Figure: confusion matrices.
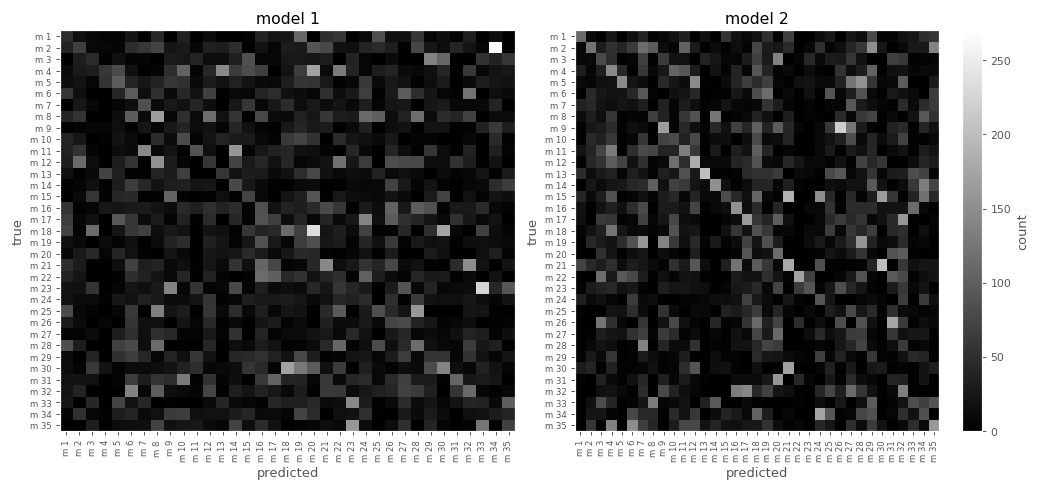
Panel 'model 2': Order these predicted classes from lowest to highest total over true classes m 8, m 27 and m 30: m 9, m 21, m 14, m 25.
m 25, m 9, m 14, m 21
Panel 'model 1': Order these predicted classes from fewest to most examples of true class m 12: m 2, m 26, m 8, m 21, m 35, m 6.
m 35, m 21, m 6, m 26, m 2, m 8
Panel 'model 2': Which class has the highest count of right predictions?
m 13
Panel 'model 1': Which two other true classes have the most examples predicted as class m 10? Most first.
m 31, m 4
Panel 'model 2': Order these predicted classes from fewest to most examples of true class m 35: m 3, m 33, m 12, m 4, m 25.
m 3, m 25, m 33, m 12, m 4
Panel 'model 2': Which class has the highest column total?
m 18
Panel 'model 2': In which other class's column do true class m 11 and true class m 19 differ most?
m 28
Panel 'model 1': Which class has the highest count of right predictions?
m 8
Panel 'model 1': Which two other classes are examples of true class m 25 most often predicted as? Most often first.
m 28, m 8
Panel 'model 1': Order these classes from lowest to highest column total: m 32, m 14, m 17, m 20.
m 17, m 32, m 14, m 20
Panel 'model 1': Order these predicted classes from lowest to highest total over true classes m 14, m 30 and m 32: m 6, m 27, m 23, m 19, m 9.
m 23, m 9, m 27, m 19, m 6
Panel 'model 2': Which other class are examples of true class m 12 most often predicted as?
m 10
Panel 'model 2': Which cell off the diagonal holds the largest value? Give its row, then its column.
m 9, m 26
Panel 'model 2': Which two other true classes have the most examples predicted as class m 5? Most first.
m 22, m 12
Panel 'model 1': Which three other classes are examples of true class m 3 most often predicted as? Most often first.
m 29, m 30, m 15
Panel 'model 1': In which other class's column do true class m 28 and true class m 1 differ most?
m 19
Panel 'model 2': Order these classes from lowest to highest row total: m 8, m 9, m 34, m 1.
m 1, m 8, m 34, m 9
